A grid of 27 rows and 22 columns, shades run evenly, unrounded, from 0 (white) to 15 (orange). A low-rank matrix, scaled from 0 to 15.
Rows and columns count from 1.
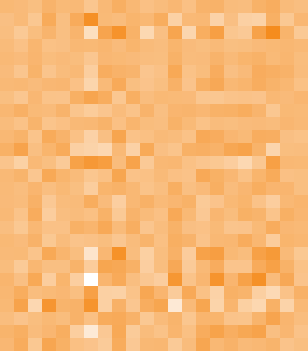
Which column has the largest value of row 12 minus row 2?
18
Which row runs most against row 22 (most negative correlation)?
2
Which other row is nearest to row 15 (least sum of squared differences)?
5
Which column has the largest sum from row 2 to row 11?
20
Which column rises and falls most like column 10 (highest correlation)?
8
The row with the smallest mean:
23
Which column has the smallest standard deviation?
1
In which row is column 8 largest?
13
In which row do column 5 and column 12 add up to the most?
24
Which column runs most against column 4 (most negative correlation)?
3
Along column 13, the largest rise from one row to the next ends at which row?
25
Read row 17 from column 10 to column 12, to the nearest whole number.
10 9 8
